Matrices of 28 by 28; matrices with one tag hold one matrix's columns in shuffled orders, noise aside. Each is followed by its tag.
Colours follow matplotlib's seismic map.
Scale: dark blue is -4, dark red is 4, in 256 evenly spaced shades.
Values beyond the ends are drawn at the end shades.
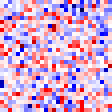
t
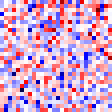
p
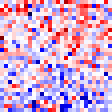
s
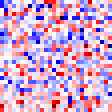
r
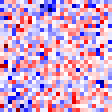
t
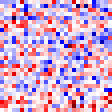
r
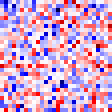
t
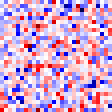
t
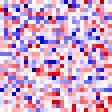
r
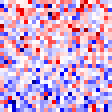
s
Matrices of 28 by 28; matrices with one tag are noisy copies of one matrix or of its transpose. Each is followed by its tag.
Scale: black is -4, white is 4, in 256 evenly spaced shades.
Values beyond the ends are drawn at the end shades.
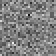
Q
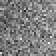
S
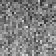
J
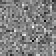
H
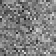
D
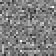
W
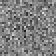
Q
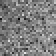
D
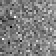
S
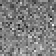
D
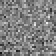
H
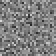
Q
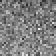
J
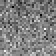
S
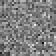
H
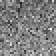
S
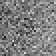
D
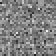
W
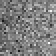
S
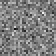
Q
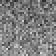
J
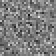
Q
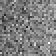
S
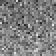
D
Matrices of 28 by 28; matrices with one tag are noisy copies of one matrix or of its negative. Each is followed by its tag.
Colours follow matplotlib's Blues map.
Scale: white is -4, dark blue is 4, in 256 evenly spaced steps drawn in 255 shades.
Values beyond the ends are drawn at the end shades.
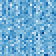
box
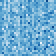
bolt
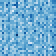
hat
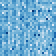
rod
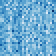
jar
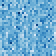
rod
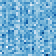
box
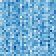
bolt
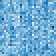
bolt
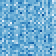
hat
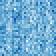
jar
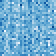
bolt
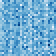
bolt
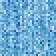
bolt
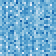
box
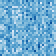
jar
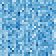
rod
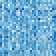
rod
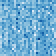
rod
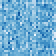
rod
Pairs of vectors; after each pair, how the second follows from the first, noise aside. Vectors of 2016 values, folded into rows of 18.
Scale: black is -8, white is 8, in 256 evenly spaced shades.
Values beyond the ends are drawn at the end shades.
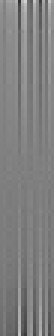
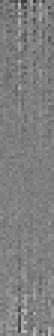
negated, partly zeroed.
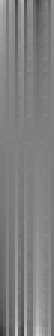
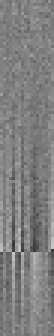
wrapped around, negated.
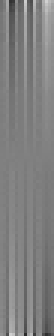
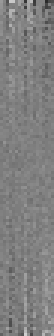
negated, partly zeroed.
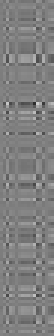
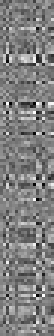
scaled up.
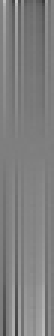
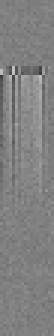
wrapped around, negated, partly zeroed.
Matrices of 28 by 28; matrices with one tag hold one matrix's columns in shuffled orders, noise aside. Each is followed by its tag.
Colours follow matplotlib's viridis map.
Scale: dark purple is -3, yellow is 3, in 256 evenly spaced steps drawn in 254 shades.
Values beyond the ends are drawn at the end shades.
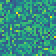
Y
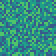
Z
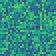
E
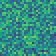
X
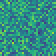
Z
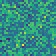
X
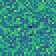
Z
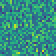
E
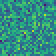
E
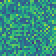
Y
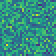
Z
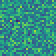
X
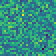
X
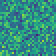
E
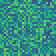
X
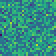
Z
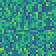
E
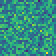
Y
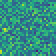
Z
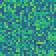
E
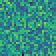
E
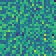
Y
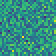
Z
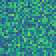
Z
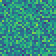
X
